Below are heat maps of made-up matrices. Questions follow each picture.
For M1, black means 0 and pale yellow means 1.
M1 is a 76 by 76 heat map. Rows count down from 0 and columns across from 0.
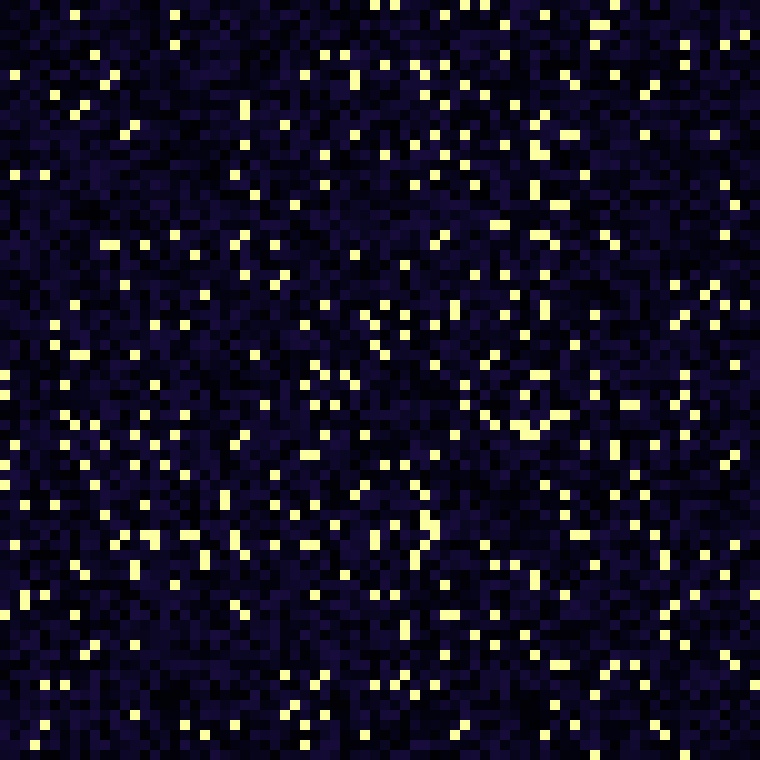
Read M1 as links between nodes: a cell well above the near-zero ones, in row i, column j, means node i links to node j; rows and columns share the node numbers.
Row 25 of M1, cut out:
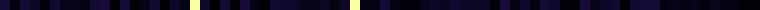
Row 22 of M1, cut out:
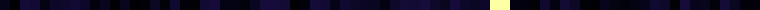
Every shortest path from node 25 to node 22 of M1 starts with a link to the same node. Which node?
node 35
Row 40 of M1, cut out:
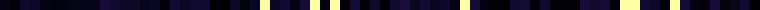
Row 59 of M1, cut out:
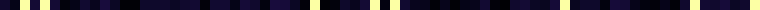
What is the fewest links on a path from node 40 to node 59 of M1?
2
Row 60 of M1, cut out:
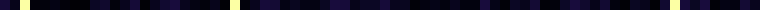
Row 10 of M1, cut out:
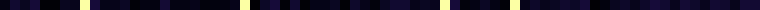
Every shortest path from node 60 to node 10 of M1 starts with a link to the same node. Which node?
node 23
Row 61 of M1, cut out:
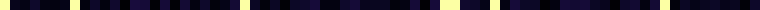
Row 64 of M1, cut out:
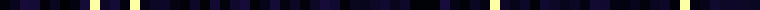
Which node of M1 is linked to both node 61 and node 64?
node 49
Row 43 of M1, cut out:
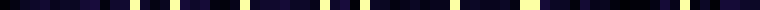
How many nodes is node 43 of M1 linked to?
9
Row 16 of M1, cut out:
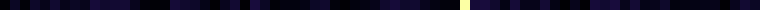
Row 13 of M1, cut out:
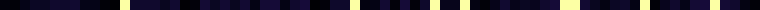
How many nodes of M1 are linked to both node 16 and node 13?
1
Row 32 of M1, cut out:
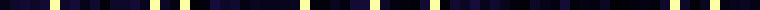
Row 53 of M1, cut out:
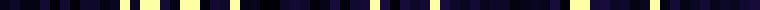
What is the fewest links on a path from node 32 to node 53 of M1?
2
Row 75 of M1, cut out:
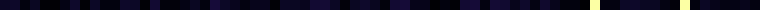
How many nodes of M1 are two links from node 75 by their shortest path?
10
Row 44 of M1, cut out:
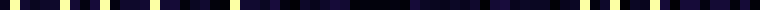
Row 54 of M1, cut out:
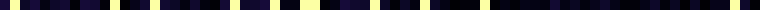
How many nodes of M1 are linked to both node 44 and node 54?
3
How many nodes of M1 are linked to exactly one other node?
4
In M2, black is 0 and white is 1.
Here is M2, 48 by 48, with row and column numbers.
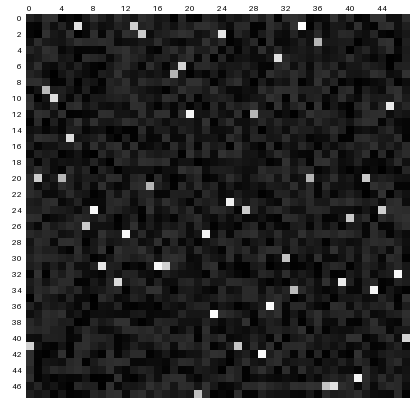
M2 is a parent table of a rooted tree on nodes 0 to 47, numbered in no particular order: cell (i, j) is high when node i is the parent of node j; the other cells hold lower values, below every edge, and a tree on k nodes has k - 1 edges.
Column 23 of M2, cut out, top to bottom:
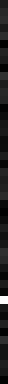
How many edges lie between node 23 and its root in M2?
7
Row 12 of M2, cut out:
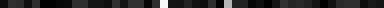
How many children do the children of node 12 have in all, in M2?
4
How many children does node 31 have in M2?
3
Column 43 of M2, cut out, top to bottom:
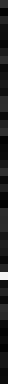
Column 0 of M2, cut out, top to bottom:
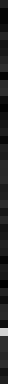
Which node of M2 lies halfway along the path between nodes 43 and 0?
11
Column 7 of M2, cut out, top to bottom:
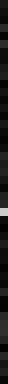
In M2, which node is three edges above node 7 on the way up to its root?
45
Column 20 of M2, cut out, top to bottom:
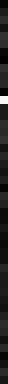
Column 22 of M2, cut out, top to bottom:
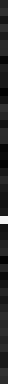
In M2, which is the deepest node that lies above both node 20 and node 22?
27
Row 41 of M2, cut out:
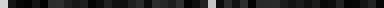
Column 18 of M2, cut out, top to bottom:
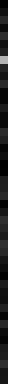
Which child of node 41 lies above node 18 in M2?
26
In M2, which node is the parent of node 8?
24
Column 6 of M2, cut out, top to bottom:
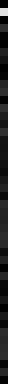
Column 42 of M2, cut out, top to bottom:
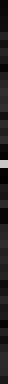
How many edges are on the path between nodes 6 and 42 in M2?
3
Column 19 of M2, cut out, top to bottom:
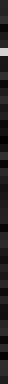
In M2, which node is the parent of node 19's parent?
1
